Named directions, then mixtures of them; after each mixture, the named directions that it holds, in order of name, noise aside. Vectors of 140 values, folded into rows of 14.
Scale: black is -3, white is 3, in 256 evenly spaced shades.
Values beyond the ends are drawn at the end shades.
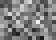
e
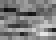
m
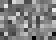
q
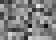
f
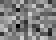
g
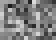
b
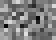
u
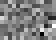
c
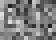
b.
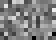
q.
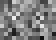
e, q.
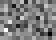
g, u.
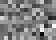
c.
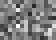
c, g.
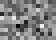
c, g, u.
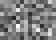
g.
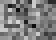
b, g.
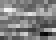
m.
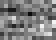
c, m, q.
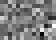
c.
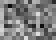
b.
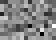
c, f, g.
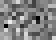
u.
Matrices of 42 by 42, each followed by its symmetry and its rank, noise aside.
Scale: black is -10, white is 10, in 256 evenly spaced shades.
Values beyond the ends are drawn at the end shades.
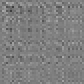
no symmetry, rank three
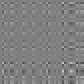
symmetric, rank one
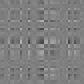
symmetric, rank one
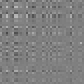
symmetric, rank one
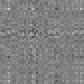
no symmetry, rank three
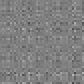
antisymmetric, rank two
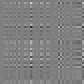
no symmetry, rank one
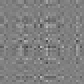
antisymmetric, rank two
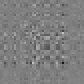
symmetric, rank three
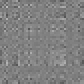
symmetric, rank three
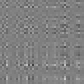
no symmetry, rank two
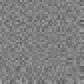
no symmetry, rank three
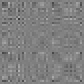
symmetric, rank two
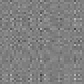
no symmetry, rank three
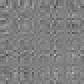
symmetric, rank three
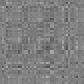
symmetric, rank three
